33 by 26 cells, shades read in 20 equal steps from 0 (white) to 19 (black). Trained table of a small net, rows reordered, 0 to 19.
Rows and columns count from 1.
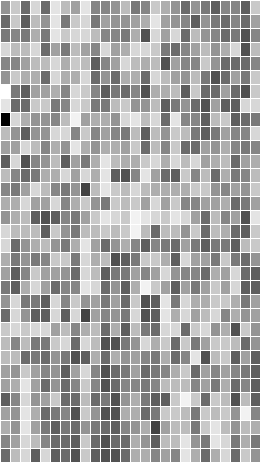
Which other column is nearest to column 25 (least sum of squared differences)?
5
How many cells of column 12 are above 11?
7
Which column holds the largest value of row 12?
3
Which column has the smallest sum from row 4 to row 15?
16
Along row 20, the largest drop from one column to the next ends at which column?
9
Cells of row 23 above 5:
18
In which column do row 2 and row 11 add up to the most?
20
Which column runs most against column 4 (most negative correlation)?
19
